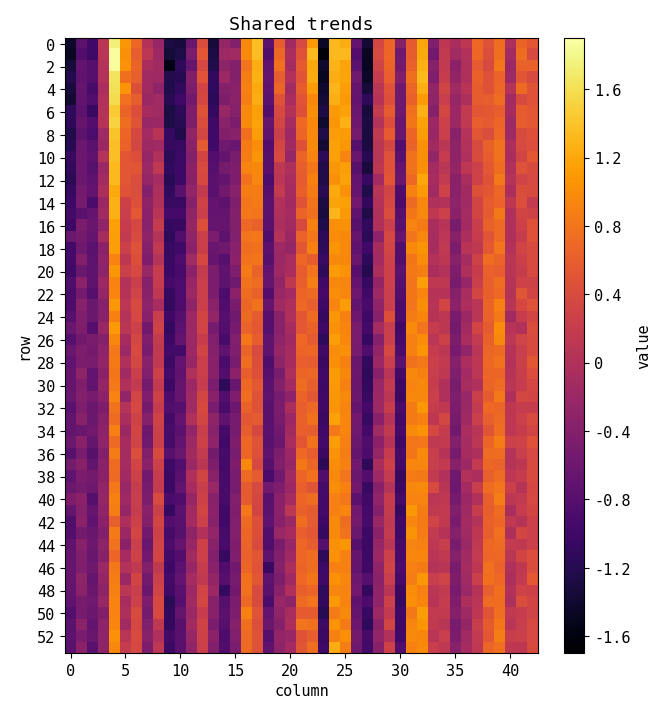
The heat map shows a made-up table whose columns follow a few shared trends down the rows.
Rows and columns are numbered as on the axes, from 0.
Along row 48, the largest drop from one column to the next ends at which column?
23
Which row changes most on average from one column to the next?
1
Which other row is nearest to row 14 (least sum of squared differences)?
15
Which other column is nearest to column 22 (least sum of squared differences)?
16
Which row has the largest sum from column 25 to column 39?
0
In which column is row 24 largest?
24
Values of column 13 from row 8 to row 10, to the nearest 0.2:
-1 -1 -0.8
